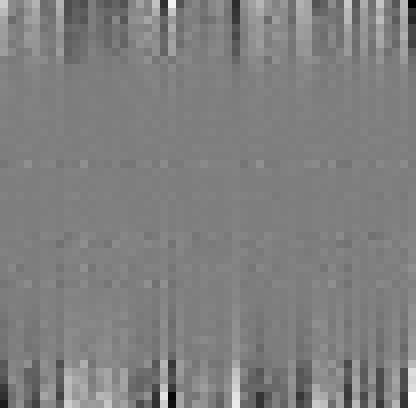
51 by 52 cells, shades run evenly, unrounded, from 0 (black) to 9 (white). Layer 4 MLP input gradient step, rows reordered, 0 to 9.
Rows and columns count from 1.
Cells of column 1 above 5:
7
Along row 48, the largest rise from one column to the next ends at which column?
52
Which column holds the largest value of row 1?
22
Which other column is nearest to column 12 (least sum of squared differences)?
3
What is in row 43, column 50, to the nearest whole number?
5
